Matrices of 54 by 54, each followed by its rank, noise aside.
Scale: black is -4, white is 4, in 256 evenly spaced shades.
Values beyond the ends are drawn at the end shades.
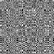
four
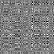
four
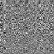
six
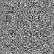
seven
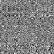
six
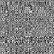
six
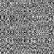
six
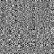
seven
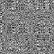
six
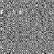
five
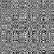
four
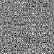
seven
